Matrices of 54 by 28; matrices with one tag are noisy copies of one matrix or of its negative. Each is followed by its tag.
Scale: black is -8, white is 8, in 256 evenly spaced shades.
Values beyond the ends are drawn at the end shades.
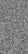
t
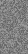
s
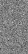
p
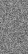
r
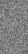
s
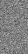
r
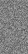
t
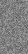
p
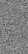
r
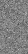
s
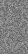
r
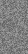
s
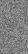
s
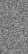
r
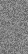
t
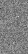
r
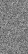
r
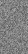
s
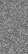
s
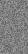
t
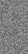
p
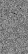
s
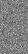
p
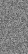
r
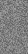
p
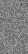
t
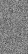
p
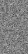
r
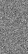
r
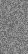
s
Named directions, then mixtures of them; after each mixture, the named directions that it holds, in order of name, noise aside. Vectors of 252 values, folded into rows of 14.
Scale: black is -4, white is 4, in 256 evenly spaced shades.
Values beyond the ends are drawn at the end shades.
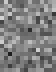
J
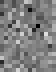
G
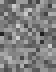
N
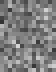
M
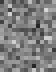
G, J, M.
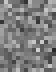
J, M, N.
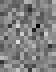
G.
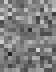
J.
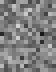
N.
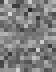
G, J, N.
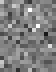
G, N.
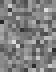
J, M.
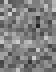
G, J.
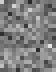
G, J, N.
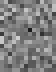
J, N.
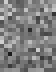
J.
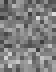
J, M, N.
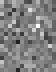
G, J.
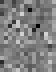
G.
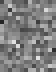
J, M.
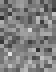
J.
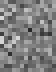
J, N.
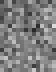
G, M.
